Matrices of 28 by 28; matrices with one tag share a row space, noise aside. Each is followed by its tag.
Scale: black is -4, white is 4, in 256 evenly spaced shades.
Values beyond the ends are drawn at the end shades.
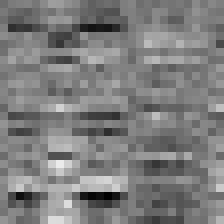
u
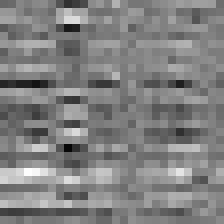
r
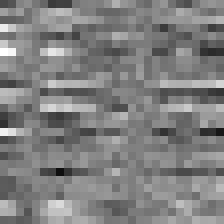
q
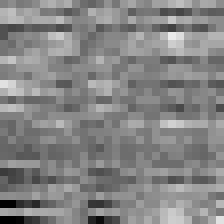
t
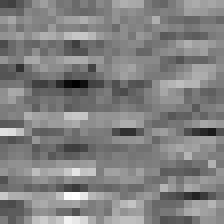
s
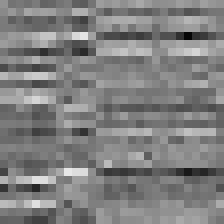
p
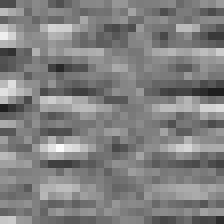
q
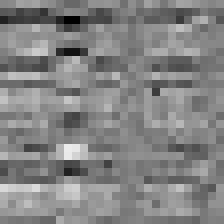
r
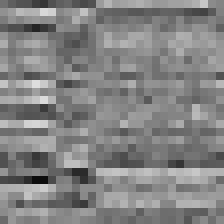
p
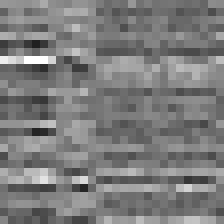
p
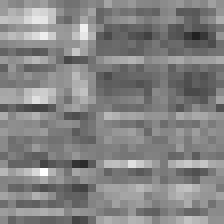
p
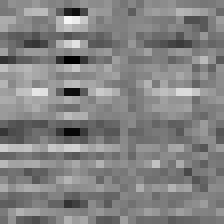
r
